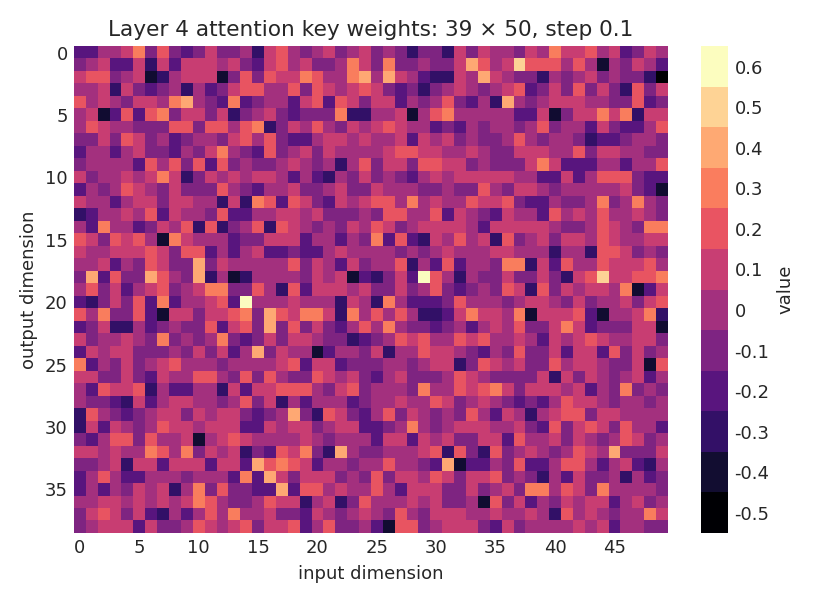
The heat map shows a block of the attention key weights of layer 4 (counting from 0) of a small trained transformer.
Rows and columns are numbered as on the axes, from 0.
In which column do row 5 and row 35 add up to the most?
44
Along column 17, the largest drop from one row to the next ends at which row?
28
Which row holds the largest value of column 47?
12
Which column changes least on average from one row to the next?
42
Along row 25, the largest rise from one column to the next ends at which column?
49
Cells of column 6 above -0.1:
22
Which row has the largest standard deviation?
18
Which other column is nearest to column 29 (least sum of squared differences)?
30
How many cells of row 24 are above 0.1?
4
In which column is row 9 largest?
39
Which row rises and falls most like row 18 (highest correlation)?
5
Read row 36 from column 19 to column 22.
-0.3 0 0.1 -0.3
